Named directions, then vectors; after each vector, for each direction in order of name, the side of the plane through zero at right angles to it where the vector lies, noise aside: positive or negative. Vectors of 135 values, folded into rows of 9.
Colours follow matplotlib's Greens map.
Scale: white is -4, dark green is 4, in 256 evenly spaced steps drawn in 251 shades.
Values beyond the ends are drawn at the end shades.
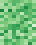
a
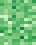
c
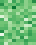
negative, positive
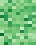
positive, negative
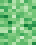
negative, negative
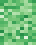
negative, positive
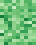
positive, negative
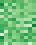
negative, positive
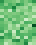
negative, positive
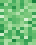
negative, positive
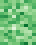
negative, negative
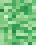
positive, positive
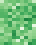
positive, negative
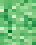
negative, negative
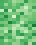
negative, negative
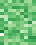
negative, positive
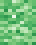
negative, negative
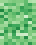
positive, negative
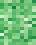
negative, positive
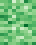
negative, negative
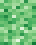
negative, negative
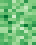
negative, negative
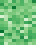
negative, positive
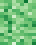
negative, negative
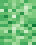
negative, negative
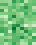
positive, positive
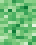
positive, positive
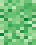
positive, negative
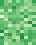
negative, positive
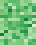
positive, negative
